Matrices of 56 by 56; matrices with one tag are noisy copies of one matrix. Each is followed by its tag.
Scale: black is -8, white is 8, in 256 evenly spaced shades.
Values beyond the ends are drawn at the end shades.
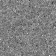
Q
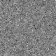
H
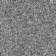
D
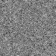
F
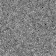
H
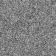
Q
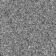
D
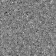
D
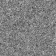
Q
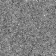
F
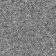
F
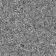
H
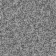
H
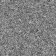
D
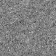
Q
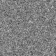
D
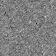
D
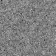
Q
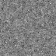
H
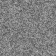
F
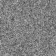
H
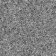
F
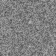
D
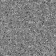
D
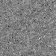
Q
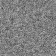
H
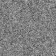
F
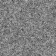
F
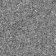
Q
